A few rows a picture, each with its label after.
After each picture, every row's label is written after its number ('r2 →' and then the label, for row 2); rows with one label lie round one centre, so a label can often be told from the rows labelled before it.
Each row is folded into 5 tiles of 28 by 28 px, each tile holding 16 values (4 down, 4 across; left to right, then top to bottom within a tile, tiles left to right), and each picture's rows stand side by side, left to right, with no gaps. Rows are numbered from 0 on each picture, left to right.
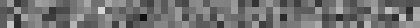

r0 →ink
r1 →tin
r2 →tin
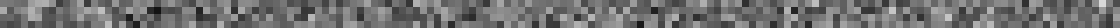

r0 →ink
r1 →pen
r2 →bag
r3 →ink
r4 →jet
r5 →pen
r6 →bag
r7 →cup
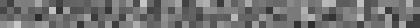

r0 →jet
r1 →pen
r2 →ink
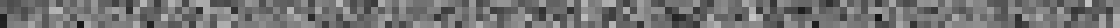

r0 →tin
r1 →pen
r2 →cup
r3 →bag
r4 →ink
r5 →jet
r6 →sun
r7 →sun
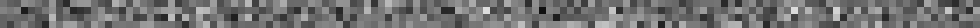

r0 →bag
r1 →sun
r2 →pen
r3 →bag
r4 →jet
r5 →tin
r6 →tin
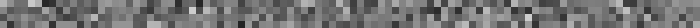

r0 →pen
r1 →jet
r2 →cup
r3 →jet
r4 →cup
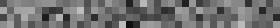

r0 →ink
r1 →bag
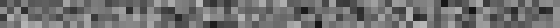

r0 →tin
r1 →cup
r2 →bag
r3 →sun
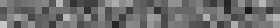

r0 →cup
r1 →cup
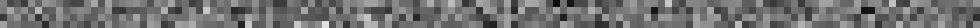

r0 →sun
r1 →jet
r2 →jet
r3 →pen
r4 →sun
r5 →cup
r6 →bag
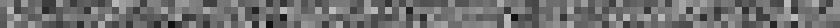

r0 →cup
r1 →ink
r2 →tin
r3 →tin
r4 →cup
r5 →pen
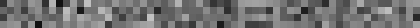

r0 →bag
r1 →cup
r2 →bag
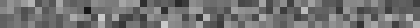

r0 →cup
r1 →tin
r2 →jet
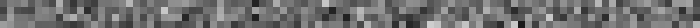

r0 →cup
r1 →ink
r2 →ink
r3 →jet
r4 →bag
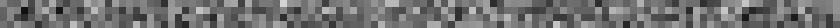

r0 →bag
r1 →sun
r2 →pen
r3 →jet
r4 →tin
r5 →ink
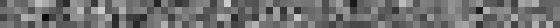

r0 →ink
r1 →tin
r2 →cup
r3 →pen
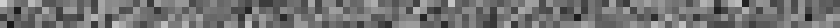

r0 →pen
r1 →jet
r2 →tin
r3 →pen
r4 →bag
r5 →pen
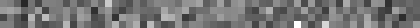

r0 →sun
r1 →ink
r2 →jet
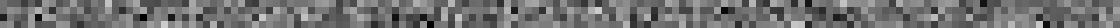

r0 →sun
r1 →tin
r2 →ink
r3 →pen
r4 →sun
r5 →bag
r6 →pen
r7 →tin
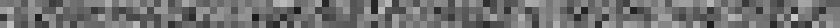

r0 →sun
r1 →ink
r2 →pen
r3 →cup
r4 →bag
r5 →pen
